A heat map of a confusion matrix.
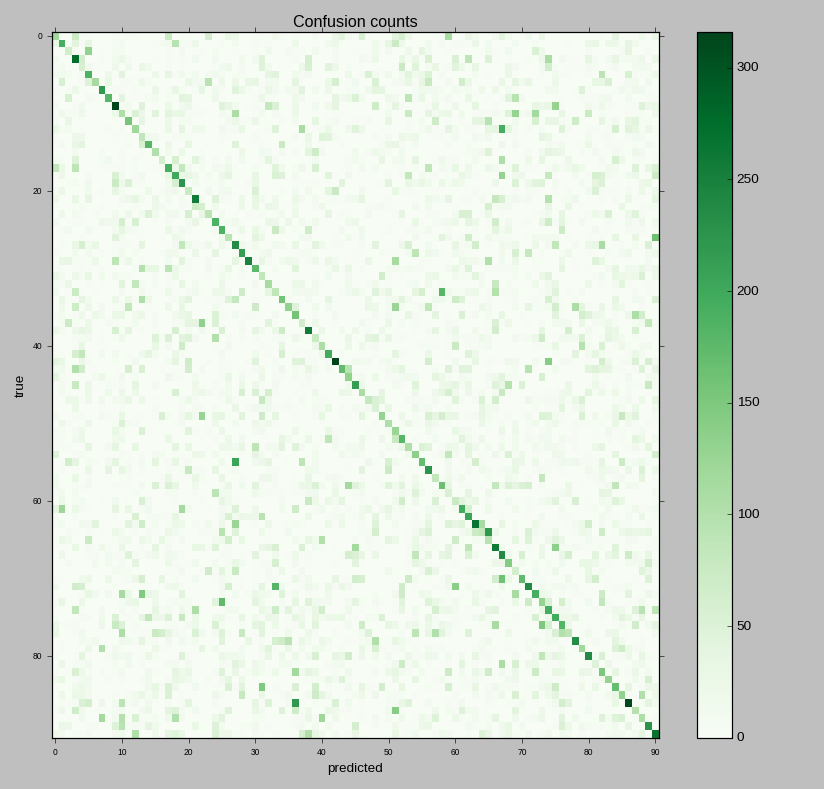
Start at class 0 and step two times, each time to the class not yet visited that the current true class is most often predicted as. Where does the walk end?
24
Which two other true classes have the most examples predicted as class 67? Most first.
12, 70
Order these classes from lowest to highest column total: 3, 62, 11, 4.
11, 4, 62, 3
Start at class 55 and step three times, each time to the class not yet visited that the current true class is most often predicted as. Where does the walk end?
36
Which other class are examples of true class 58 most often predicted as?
44
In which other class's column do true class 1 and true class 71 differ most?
33
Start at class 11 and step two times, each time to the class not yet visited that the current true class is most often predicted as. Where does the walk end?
40
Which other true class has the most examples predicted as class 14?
75
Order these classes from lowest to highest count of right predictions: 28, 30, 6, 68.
6, 68, 30, 28
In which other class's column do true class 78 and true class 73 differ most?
25
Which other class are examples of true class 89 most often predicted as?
10
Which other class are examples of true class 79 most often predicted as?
7
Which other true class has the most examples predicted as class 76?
77
